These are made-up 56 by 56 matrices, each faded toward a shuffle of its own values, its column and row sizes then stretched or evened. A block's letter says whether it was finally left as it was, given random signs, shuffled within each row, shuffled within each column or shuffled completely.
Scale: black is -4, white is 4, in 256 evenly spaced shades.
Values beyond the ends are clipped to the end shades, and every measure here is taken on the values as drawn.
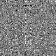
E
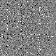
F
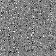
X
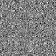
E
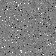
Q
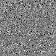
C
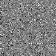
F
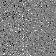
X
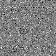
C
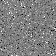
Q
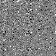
F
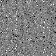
X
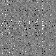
F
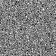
Q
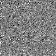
F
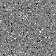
X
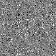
F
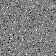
Q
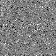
C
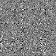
F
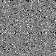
F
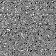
C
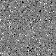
F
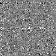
F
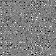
E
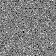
Q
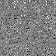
F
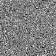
X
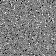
Q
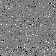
C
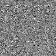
F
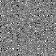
E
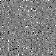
E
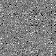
F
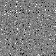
F
